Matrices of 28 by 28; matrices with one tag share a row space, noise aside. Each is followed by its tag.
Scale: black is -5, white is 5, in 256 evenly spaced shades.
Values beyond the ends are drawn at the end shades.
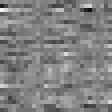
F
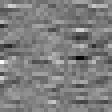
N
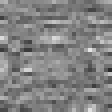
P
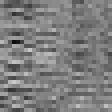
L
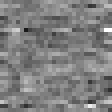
P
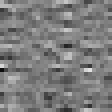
F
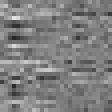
L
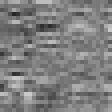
L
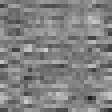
P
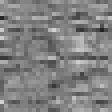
N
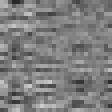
L
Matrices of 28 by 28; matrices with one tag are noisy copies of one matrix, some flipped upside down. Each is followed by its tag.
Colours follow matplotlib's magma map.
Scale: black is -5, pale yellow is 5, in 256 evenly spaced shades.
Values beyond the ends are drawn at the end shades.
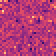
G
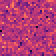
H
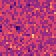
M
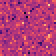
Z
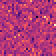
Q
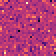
G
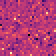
Q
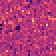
M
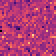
M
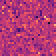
Q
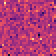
G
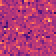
Z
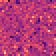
G
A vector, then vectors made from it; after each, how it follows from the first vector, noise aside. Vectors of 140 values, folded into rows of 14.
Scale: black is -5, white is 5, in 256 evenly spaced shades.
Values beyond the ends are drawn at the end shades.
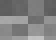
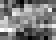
wrapped around, scaled up.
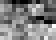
reversed, negated, scaled up.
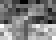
reversed, negated, scaled up.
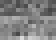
copied.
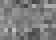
wrapped around, partly zeroed.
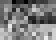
reversed, negated, scaled up.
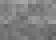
reversed, shrunk.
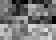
reversed, negated, scaled up.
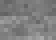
shrunk.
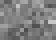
wrapped around, partly zeroed.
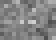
wrapped around, partly zeroed.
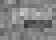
wrapped around, negated, partly zeroed.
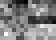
reversed, negated, scaled up.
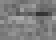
wrapped around, negated, partly zeroed.
